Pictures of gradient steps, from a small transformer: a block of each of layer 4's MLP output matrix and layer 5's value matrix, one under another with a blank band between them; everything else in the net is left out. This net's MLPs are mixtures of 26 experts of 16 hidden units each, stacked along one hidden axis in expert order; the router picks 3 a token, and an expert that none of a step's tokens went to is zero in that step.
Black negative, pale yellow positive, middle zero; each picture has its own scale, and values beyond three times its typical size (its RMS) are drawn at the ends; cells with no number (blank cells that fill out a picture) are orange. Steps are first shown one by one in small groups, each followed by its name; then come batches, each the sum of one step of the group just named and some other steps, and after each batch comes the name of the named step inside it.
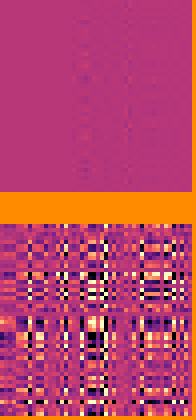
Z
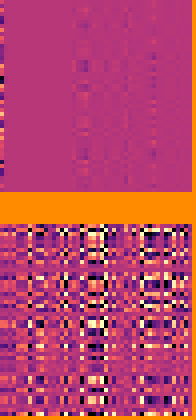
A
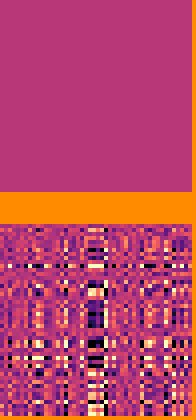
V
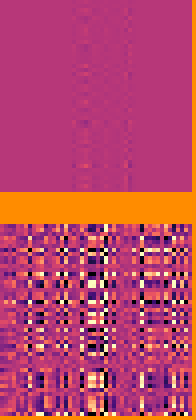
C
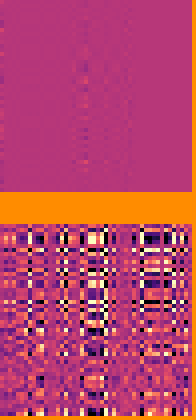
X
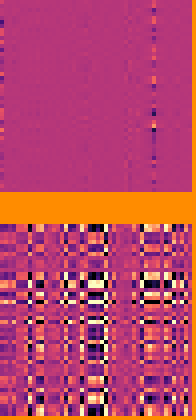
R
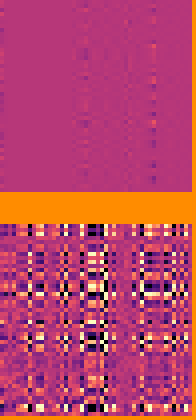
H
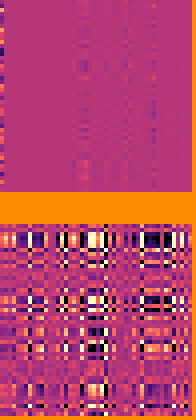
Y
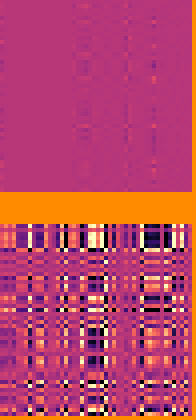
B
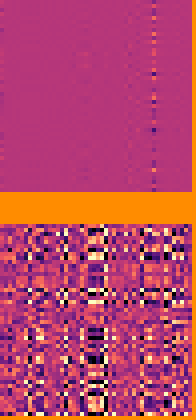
Z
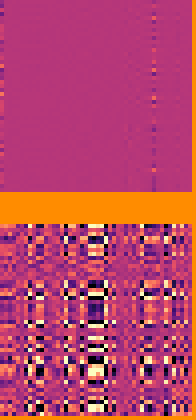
V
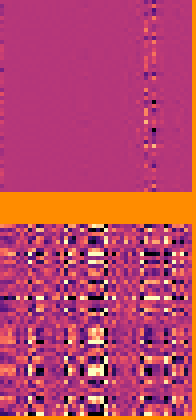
H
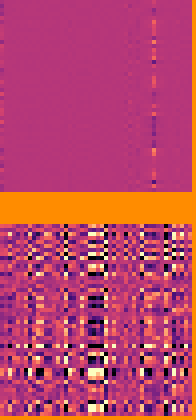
V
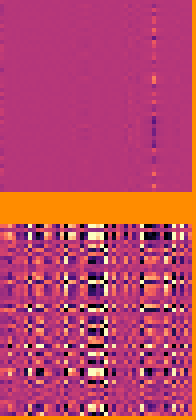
B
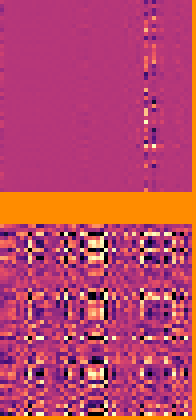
H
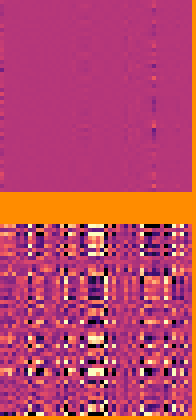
B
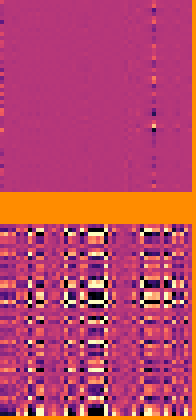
R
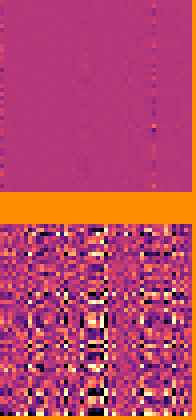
Z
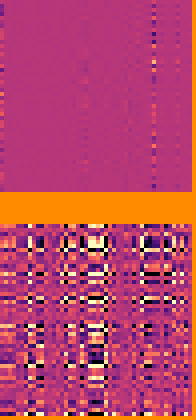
X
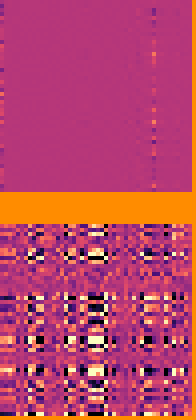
H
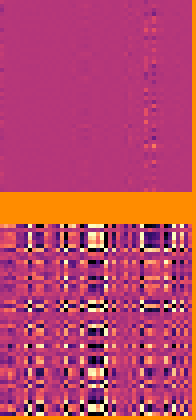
B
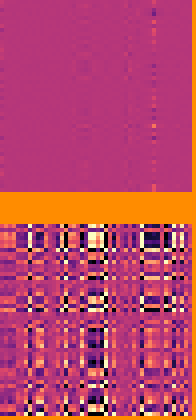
B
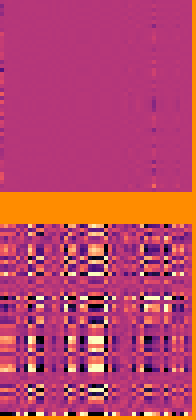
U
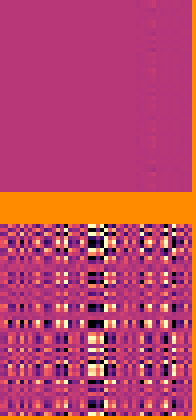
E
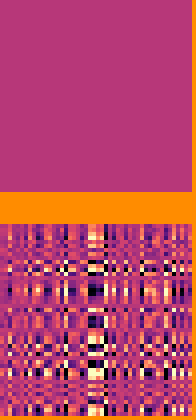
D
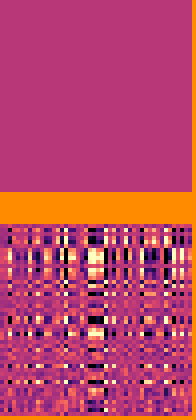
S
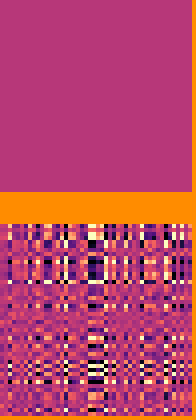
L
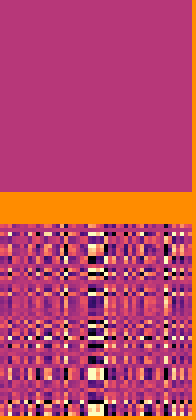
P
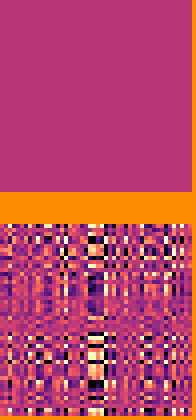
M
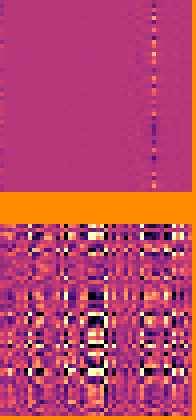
D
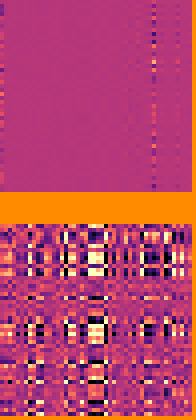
S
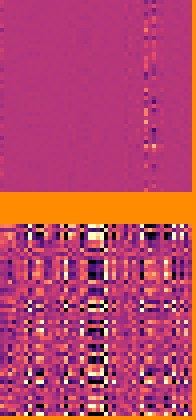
L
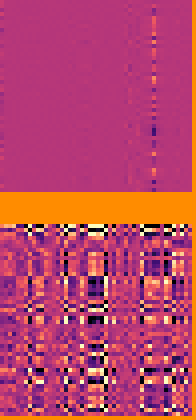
S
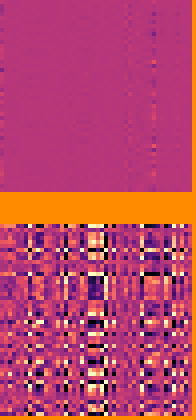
D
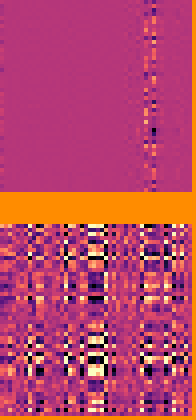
M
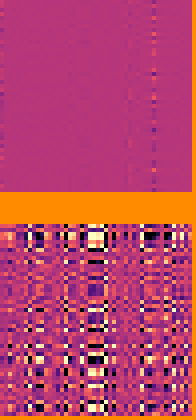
D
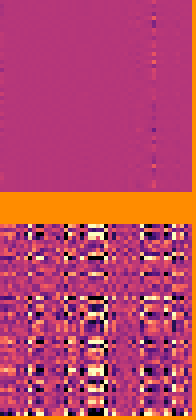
U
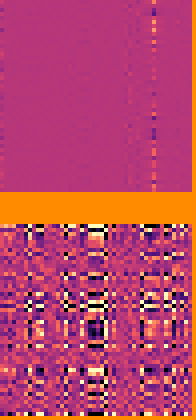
U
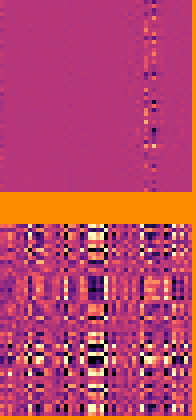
D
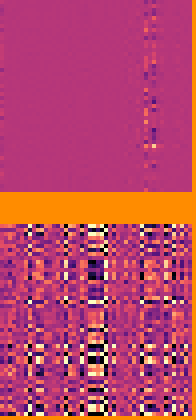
L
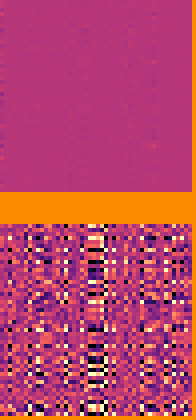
L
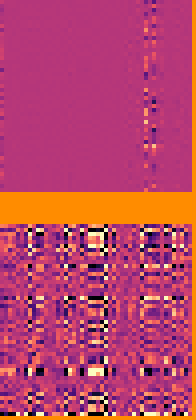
U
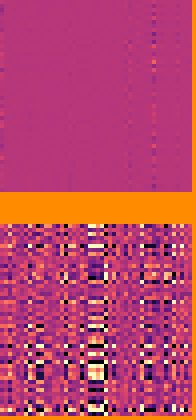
M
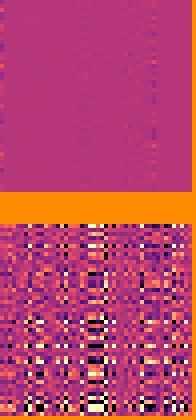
P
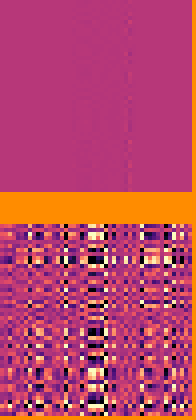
P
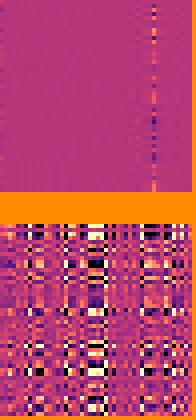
D
